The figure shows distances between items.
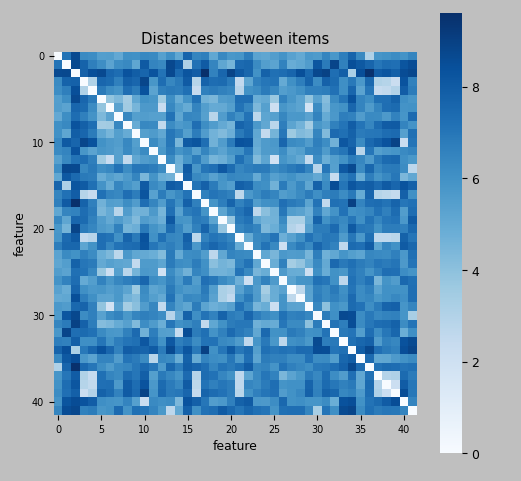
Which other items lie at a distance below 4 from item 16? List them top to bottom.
3, 4, 21, 37, 38, 39
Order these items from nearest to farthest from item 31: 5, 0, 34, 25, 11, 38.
5, 25, 11, 0, 38, 34
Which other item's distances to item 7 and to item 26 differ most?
22
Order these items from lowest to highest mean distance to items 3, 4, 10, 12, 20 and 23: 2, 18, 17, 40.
18, 40, 17, 2
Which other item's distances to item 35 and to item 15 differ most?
1
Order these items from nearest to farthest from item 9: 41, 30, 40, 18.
18, 40, 30, 41
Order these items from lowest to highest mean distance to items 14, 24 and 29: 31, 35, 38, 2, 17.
31, 17, 35, 38, 2
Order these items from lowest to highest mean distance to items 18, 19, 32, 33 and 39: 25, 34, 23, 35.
23, 25, 35, 34
